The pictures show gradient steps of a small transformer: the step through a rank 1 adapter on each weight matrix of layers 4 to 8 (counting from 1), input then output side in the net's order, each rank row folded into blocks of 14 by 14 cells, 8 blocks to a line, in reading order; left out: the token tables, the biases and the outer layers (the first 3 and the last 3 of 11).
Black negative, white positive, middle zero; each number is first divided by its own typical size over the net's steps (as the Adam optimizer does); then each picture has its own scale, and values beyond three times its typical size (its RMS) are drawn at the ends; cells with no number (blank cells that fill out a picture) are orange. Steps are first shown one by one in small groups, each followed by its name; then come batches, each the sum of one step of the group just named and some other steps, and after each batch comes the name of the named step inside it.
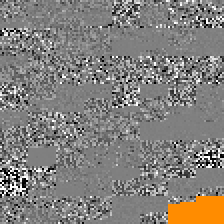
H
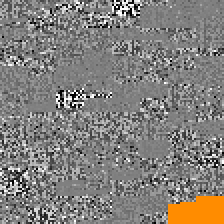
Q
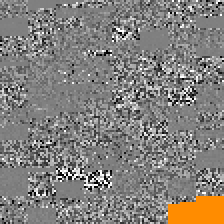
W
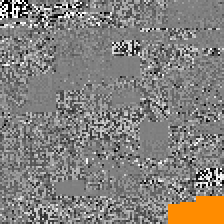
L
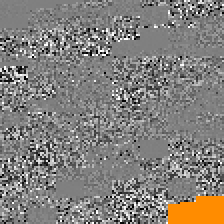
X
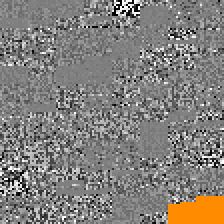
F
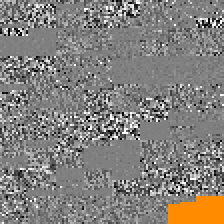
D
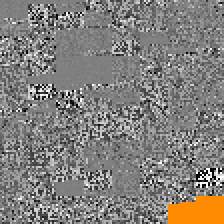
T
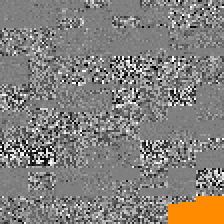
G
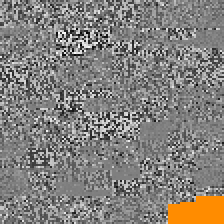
L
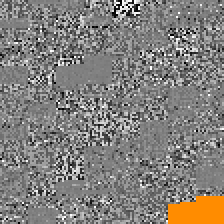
F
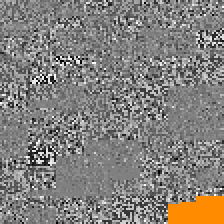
G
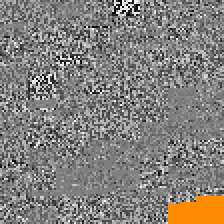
F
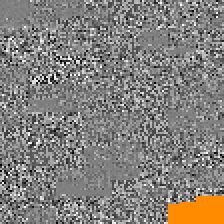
H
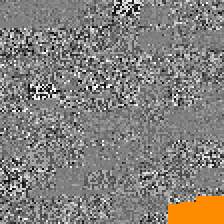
H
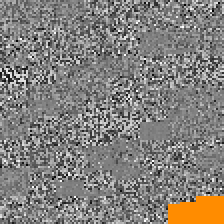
W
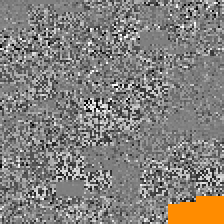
T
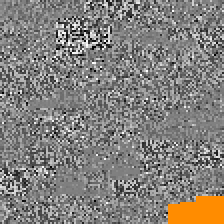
D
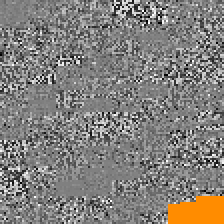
Q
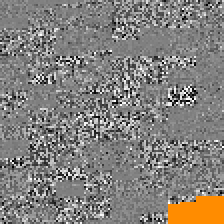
W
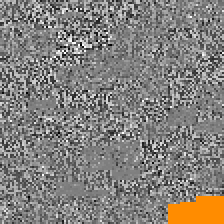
D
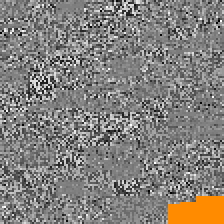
D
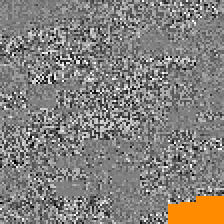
Q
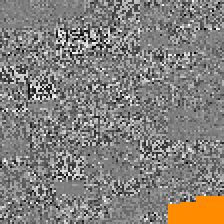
W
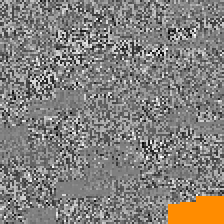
G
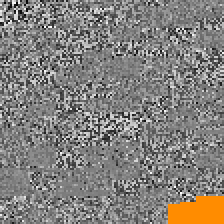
L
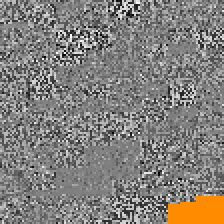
D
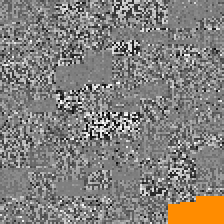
L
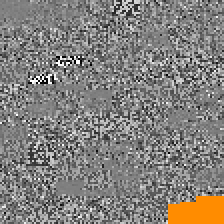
H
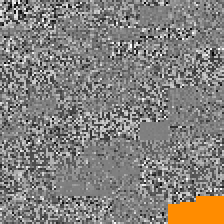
L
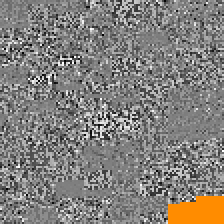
T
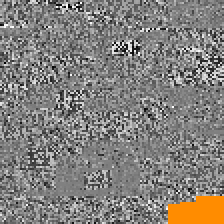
L
